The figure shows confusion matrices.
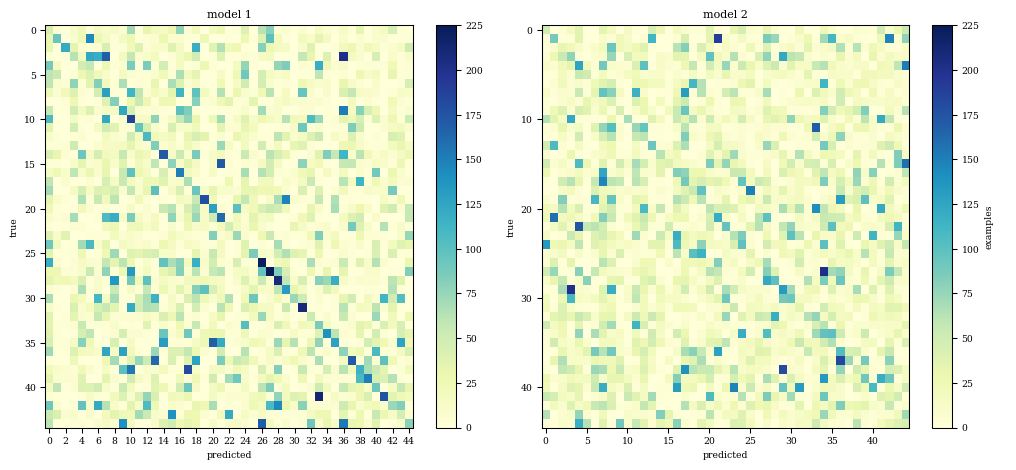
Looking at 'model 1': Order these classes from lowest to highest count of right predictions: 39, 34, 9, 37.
9, 34, 39, 37
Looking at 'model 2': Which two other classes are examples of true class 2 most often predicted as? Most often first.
8, 17
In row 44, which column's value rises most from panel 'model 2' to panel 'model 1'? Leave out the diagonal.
26
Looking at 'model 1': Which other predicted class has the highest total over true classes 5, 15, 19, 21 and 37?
18
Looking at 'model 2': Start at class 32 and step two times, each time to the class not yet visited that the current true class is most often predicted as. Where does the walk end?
27
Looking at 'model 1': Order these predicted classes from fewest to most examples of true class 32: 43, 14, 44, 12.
43, 12, 44, 14
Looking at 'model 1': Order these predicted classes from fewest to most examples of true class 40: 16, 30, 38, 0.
30, 0, 38, 16
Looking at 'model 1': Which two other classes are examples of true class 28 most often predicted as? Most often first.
8, 35
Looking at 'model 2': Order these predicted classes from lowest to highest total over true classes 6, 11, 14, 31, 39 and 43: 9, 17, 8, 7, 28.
9, 28, 17, 7, 8
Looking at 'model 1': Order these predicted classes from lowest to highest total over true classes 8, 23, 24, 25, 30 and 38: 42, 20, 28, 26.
26, 42, 20, 28
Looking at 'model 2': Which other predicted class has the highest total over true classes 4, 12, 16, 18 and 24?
7
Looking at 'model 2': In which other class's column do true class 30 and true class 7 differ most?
17
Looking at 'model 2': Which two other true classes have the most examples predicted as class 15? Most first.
22, 43
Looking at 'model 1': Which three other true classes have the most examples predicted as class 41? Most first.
30, 37, 22
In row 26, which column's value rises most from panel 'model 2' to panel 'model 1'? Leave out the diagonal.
0
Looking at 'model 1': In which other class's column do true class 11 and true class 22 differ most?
31
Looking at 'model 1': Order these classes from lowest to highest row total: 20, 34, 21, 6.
6, 34, 20, 21
